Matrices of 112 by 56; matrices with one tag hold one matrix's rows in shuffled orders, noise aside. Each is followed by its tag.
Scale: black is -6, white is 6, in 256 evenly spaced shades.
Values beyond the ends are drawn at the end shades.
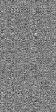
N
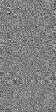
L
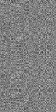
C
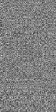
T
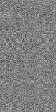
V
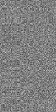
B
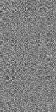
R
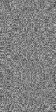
L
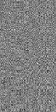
C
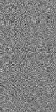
R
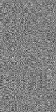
R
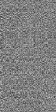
T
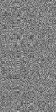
B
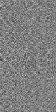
R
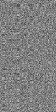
B
